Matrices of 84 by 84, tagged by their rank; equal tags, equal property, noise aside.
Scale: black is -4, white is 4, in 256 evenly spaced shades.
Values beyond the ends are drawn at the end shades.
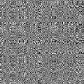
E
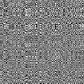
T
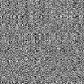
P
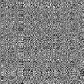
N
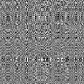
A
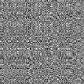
N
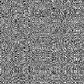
P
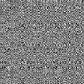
N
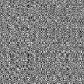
E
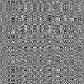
A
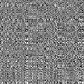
P
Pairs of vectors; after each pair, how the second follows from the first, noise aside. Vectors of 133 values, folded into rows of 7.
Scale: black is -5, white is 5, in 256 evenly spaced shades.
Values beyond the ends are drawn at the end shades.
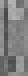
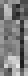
reversed, scaled up.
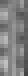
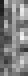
reversed, scaled up.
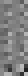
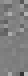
partly zeroed.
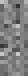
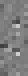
partly zeroed.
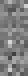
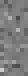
reversed, partly zeroed.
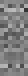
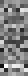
reversed, scaled up.
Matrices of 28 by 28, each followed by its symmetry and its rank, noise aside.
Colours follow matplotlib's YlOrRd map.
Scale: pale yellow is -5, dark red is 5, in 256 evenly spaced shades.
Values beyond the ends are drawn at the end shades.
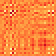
symmetric, rank two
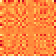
no symmetry, rank two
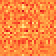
no symmetry, rank three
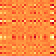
no symmetry, rank one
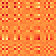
symmetric, rank one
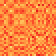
symmetric, rank two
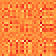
antisymmetric, rank two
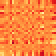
antisymmetric, rank two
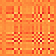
symmetric, rank one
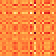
no symmetry, rank one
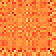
symmetric, rank three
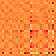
symmetric, rank one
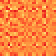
no symmetry, rank two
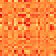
antisymmetric, rank two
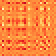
antisymmetric, rank two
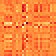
antisymmetric, rank two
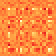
symmetric, rank two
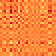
no symmetry, rank two
